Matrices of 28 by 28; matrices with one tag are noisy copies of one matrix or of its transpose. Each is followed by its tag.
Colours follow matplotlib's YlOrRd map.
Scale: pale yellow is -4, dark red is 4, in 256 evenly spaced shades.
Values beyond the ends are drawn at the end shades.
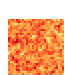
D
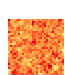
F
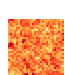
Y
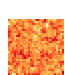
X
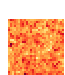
Y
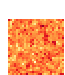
X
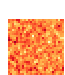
D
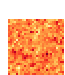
X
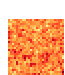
X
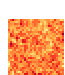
Y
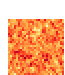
X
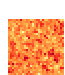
F
